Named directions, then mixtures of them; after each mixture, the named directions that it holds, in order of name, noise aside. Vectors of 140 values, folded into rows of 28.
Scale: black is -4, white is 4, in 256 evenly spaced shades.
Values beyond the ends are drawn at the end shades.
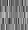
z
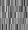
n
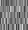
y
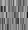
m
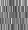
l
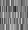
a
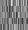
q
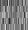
z.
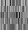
a, l, n.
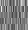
l.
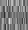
q, z.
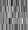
q, z.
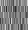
a, l.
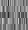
m, z.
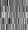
z.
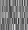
n, q, z.
